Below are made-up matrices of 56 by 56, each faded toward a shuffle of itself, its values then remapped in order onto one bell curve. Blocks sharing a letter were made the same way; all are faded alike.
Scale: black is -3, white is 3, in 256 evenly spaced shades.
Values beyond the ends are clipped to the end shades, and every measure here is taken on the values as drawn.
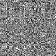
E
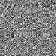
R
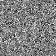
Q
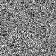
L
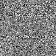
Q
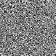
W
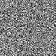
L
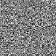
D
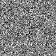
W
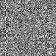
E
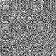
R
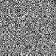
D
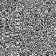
D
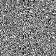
W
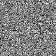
W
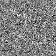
W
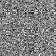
D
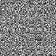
R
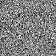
W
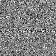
Q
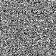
Q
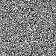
W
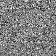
Q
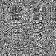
R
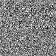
Q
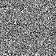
W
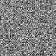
R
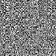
D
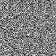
R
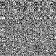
D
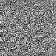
R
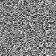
D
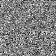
Q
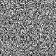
D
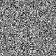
L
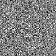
D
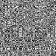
E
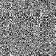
E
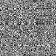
E
